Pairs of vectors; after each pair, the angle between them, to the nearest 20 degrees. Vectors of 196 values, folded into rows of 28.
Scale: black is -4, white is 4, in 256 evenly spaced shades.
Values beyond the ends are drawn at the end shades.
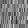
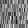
20 degrees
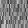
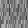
20 degrees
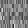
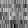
140 degrees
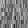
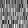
120 degrees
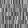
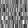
100 degrees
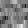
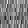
80 degrees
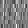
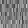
100 degrees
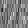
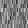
140 degrees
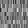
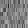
100 degrees
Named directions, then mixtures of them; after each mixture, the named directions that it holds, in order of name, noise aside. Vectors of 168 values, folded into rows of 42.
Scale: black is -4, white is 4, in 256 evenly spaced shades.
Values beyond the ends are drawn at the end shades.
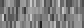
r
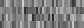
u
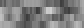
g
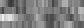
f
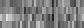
f, u.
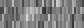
g, r, u.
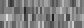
f, u.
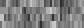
g, r.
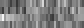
f, r.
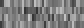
u.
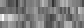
f.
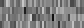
r, u.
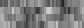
g.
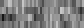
f, u.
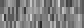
r.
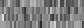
g, r.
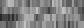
f, g, r.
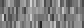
r.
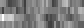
f.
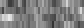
f.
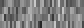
r.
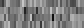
g, r, u.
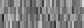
r, u.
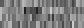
g, u.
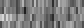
f, r, u.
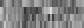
g, u.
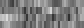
f, g, u.
